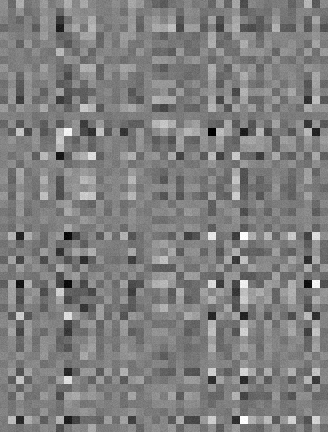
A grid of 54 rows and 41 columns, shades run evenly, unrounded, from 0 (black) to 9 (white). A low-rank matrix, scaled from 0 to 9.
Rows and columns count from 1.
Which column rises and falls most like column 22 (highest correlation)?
35
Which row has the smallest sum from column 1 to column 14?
36
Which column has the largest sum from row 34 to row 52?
31
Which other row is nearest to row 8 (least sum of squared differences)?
51
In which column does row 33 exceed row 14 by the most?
21
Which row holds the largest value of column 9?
17
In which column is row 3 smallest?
8
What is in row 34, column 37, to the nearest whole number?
5
